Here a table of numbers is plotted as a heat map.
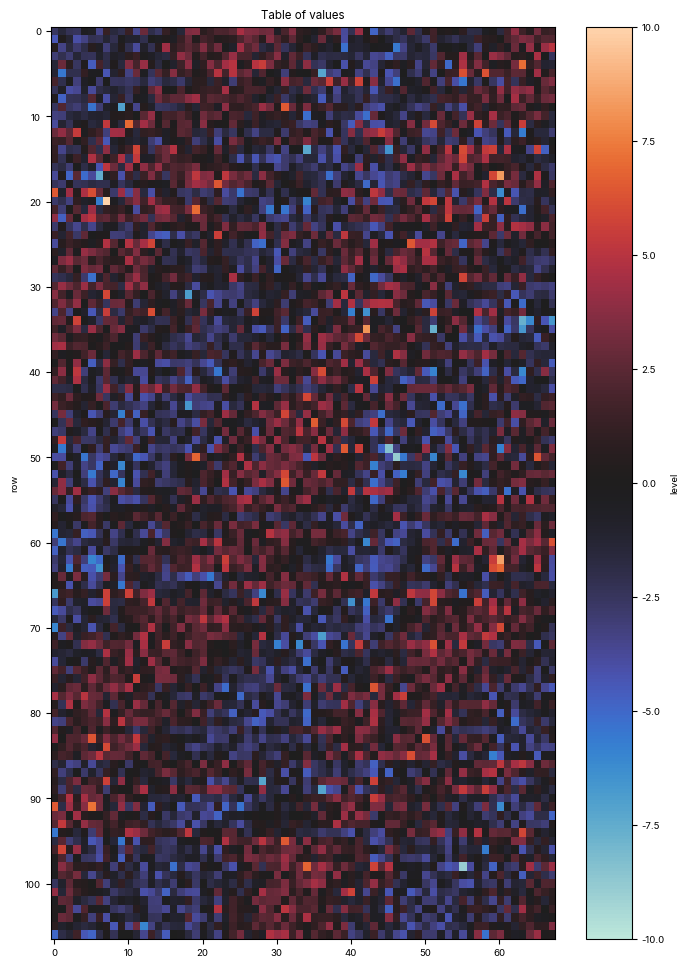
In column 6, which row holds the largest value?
85
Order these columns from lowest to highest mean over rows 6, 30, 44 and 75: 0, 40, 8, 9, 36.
9, 8, 40, 36, 0
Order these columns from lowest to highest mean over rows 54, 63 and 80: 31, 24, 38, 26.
24, 31, 26, 38
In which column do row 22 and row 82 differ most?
58
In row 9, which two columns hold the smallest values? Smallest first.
9, 5
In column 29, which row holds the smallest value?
21
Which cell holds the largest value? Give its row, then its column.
20, 7
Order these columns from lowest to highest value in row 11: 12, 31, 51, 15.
31, 15, 12, 51
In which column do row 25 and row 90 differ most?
13
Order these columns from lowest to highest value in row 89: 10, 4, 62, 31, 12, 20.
31, 62, 10, 20, 4, 12
